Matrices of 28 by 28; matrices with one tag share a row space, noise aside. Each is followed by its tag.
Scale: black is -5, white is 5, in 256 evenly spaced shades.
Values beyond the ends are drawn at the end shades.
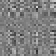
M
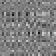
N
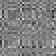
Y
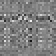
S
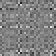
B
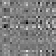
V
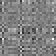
Y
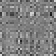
B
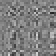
M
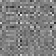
B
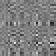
M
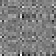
Y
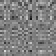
S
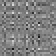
N
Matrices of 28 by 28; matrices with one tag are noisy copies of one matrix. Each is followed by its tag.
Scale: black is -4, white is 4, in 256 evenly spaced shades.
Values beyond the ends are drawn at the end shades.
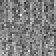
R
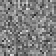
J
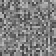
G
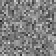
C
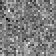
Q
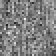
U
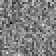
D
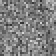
U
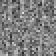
R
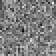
Q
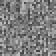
G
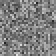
G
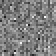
G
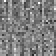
R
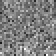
Q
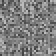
G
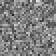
C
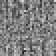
R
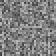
G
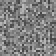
G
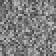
J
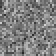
Q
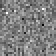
Q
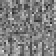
R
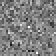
C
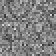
C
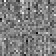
G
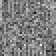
U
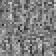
R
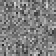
J
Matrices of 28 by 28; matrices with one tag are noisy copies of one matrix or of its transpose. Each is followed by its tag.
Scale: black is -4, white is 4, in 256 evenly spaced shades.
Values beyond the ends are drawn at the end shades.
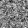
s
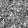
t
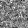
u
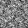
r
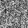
u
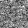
u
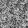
t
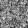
t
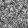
r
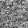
u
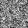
t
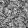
r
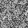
t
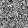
s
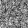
u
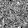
t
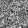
t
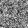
s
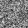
t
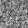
u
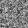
s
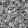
r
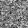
u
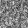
u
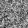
t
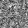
s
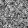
r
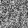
u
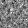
r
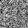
s
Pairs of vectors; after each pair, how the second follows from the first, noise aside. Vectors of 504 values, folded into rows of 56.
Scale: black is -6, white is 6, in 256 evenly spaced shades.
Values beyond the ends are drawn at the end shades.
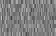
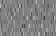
reversed, partly zeroed.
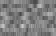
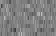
wrapped around, partly zeroed.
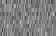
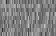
sign-scrambled.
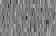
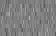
reversed, negated, shrunk.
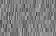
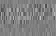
wrapped around, partly zeroed.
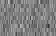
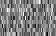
reversed, negated, scaled up.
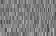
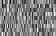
reversed, negated, scaled up.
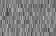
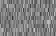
reversed, negated.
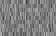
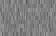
shrunk.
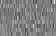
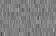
reversed, negated, shrunk.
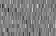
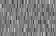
wrapped around, negated.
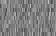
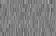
shrunk.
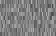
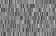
wrapped around, negated.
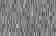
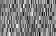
scaled up.
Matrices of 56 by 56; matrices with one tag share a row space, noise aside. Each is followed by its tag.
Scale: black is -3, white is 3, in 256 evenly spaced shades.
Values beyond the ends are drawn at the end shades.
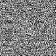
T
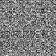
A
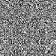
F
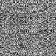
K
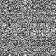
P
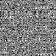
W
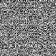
K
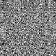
F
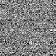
W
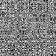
W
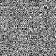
K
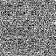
T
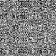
K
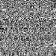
F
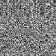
F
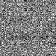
P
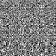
F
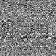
P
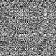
K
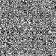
P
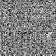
P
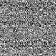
K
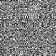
K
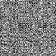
K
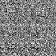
A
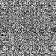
F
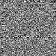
F
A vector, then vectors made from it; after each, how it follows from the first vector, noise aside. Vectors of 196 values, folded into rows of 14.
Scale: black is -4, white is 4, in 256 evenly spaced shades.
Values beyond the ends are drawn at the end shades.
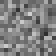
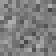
reversed, negated, shrunk.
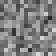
wrapped around.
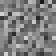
wrapped around.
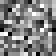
wrapped around, scaled up.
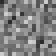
wrapped around.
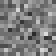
negated.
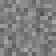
wrapped around, shrunk.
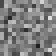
wrapped around.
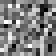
wrapped around, scaled up.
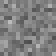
reversed, negated, shrunk.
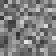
reversed.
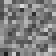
wrapped around.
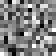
wrapped around, scaled up.
